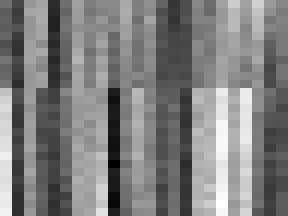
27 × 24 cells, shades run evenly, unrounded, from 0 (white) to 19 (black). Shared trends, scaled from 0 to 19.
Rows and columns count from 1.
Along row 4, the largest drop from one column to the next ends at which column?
6
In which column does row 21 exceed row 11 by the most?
10
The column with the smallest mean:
19
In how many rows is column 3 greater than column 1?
16
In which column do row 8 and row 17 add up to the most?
5
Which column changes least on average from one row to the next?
15
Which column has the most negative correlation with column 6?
9
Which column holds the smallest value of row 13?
21
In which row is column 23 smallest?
1
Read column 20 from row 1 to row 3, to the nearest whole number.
4 5 5
